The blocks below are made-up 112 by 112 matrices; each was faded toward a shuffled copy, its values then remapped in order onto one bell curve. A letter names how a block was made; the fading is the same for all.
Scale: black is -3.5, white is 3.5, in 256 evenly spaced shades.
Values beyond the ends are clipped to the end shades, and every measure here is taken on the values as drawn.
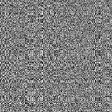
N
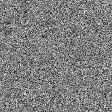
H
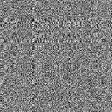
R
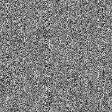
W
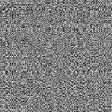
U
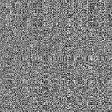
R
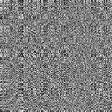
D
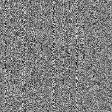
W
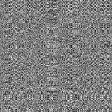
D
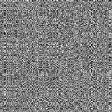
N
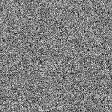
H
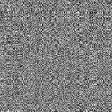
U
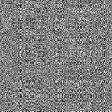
N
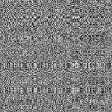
D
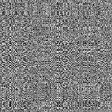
N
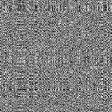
D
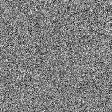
H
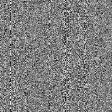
W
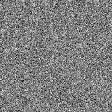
H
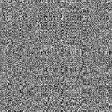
R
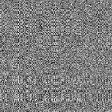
N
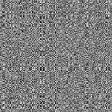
N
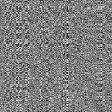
N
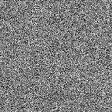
H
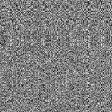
R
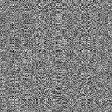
U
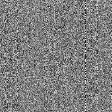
W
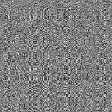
N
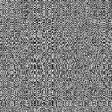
N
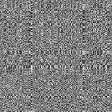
N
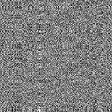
R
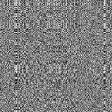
N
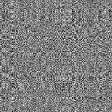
U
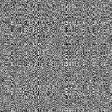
N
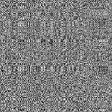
U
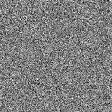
H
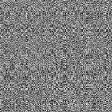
D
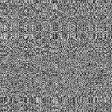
U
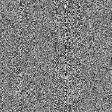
W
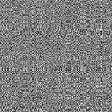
D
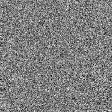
H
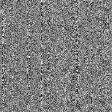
W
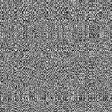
D
